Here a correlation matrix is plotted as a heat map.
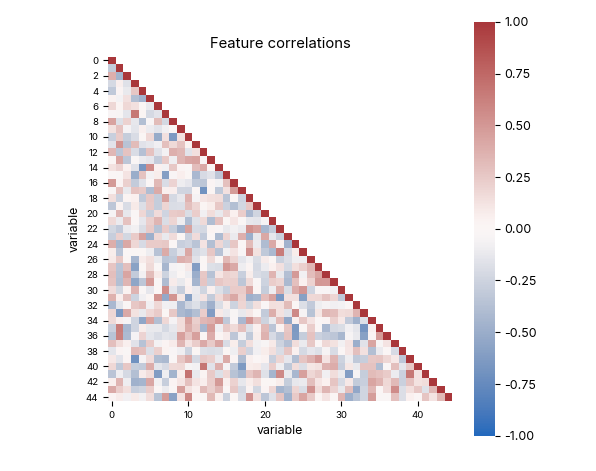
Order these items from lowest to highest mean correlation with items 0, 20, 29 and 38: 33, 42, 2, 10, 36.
10, 36, 42, 33, 2
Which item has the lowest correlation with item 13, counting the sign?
33
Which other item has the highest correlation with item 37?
43
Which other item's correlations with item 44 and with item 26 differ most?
7
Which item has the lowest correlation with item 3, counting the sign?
39
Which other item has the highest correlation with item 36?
1
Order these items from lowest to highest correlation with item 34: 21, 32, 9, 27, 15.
32, 15, 21, 27, 9
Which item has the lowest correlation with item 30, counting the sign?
36
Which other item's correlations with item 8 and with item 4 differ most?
14
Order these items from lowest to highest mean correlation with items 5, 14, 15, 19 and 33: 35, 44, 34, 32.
35, 44, 32, 34
